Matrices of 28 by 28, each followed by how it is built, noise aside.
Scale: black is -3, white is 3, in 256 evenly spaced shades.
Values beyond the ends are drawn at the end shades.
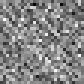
Toeplitz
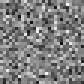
noise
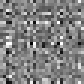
low rank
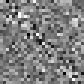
banded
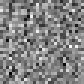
noise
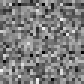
low rank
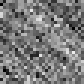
Toeplitz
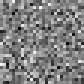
noise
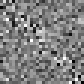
banded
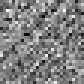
Hankel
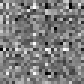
low rank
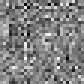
low rank
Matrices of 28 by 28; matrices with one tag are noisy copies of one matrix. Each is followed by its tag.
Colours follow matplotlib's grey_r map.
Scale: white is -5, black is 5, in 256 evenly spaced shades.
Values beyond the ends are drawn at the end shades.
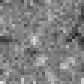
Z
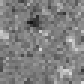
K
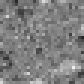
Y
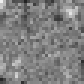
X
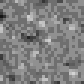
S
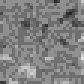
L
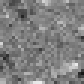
Y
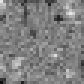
X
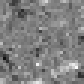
Y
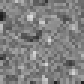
S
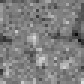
Z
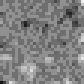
L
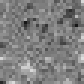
L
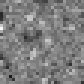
S
